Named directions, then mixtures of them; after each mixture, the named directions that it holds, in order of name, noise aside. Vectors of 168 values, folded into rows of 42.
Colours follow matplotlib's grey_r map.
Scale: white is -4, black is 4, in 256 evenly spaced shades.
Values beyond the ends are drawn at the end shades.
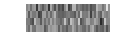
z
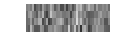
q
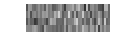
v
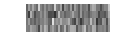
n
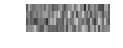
v.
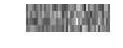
q, v.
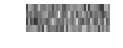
n, v.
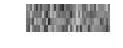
q, z.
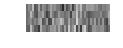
n, q.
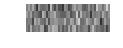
q, z.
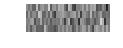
z.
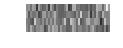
z.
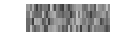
q, z.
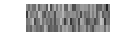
z.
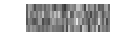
q, v.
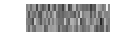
z.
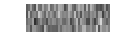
v, z.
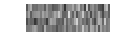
v.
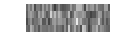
q, v.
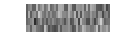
v, z.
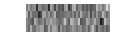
z.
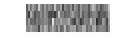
n.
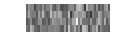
q, v.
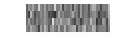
n.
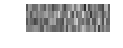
v.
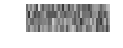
n, z.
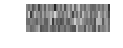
n, v.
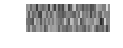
z.
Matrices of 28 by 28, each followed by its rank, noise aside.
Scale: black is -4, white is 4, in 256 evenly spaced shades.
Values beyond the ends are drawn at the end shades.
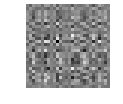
two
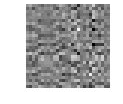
four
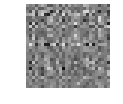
three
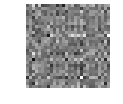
four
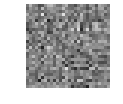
six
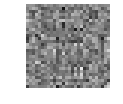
six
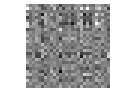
four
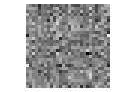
six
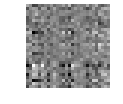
three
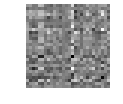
three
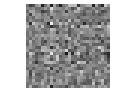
six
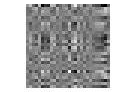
two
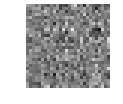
six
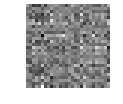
four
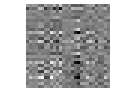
three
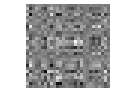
three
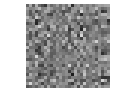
six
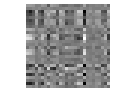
two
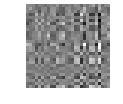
two
